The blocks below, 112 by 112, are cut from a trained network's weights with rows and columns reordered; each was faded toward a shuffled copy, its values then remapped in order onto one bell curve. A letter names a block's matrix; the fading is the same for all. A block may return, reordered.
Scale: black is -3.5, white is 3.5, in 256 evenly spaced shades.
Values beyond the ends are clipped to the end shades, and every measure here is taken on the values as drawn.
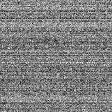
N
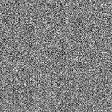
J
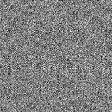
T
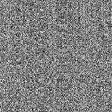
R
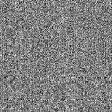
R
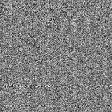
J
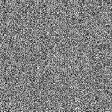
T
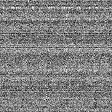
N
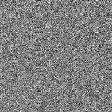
J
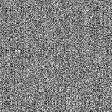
T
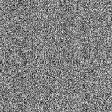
T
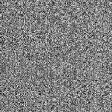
J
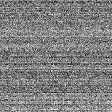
N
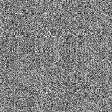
R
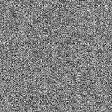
J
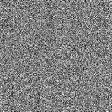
J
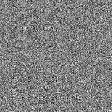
J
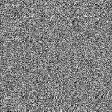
J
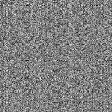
R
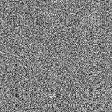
T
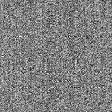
R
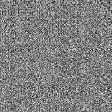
R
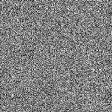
T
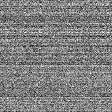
N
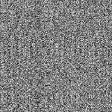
J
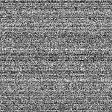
N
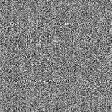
R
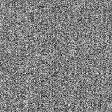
R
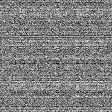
N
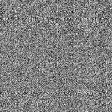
R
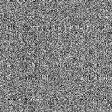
R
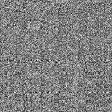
R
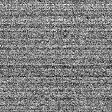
N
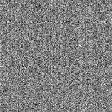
R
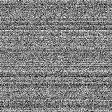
N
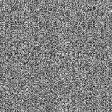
J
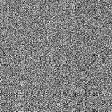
T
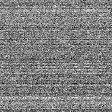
N
